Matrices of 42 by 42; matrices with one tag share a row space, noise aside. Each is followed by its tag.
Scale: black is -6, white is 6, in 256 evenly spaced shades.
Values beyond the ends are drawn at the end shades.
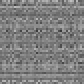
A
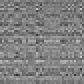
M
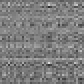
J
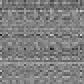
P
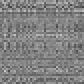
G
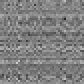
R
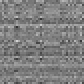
M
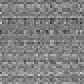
P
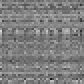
P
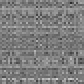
A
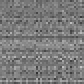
A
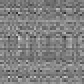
R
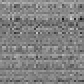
A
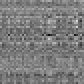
J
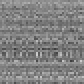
A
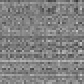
J
